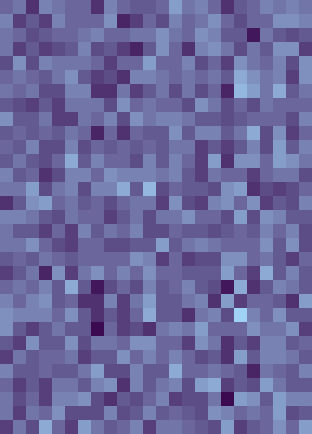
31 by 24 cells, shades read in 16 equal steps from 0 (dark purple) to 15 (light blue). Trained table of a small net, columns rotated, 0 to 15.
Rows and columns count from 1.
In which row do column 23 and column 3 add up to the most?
18
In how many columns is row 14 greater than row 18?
11
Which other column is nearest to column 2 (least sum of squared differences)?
15
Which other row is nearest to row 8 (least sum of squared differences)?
3
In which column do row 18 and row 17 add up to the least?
6
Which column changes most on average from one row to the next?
19
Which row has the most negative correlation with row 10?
20
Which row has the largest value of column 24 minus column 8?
22
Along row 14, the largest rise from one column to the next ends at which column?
12
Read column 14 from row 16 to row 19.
8 7 6 7
